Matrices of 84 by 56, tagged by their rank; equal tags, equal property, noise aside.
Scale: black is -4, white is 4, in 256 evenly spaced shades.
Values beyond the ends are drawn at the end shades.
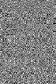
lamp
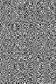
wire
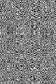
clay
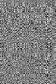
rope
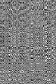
rope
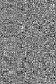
wire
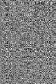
wire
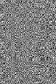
clay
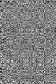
rope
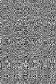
wire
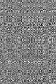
rope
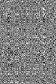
lamp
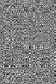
rope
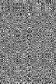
wire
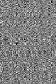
clay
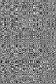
rope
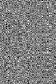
clay
